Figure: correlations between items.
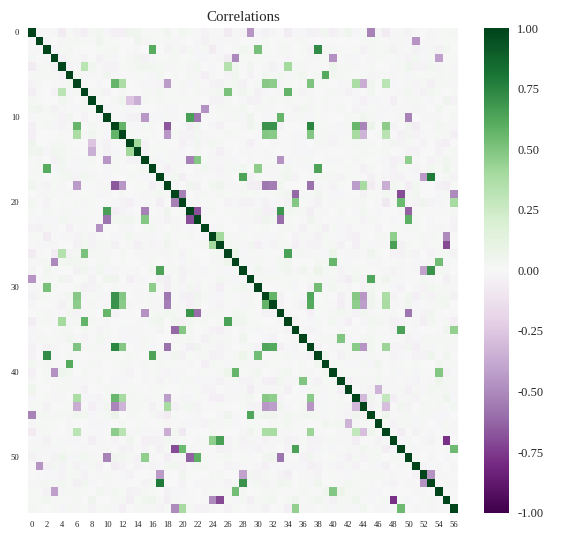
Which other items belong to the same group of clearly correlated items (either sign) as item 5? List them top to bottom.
39
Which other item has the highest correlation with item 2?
38
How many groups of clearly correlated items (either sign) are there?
15
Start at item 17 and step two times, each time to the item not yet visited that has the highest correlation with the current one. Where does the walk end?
28
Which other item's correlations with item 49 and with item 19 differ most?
35
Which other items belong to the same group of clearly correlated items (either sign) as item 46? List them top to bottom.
42
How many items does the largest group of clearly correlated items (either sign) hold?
10
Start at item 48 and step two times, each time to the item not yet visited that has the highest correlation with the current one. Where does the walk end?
24
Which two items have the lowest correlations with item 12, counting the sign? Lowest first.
18, 44
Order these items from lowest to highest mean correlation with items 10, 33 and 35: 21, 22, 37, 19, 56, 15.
22, 15, 19, 37, 56, 21
